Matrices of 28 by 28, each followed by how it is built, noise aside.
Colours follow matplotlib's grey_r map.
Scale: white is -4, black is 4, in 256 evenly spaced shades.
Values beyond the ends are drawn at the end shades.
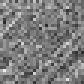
Hankel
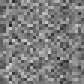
repeating rows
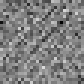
Hankel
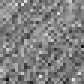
Hankel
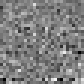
uneven rows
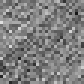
Hankel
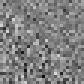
lower triangular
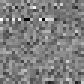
uneven rows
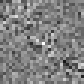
block diagonal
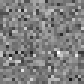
uneven rows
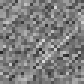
Hankel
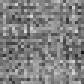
blocks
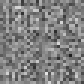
blocks
